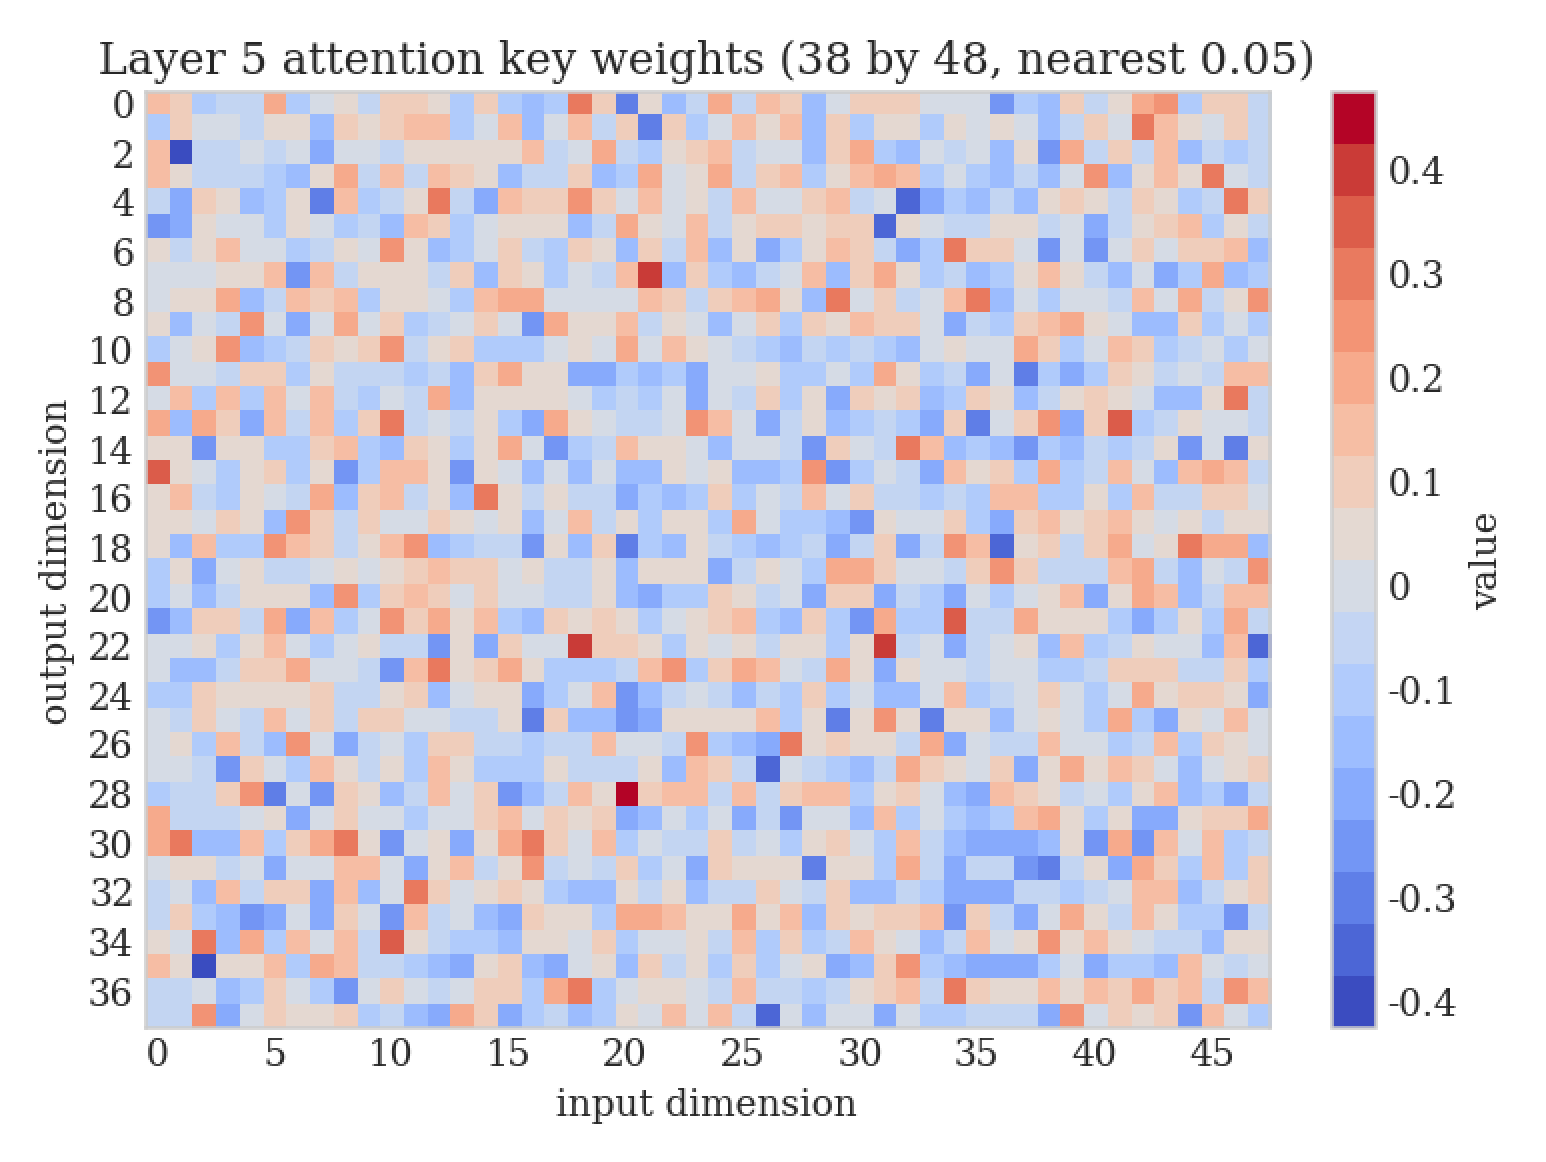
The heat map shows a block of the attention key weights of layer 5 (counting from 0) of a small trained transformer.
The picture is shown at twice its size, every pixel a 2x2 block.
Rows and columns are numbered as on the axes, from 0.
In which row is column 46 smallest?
14
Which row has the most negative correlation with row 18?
28
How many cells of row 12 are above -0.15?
41
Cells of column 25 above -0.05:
21
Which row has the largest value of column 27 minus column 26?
26
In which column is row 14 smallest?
46
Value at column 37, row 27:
-0.2
